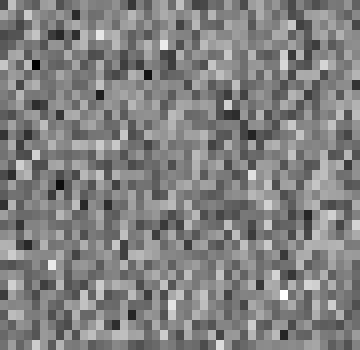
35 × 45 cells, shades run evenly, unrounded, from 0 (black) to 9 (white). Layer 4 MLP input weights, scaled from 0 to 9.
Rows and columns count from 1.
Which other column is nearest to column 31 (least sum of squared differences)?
43
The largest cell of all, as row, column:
30, 36
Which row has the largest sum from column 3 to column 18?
15
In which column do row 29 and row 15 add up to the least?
33
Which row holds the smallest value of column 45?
9
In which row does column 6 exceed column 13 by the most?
10
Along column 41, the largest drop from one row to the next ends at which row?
8
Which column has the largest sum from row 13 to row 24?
41
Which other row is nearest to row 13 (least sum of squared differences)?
31
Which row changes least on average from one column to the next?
26
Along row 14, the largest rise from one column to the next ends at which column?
16
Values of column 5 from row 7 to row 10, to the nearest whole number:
0 5 6 4
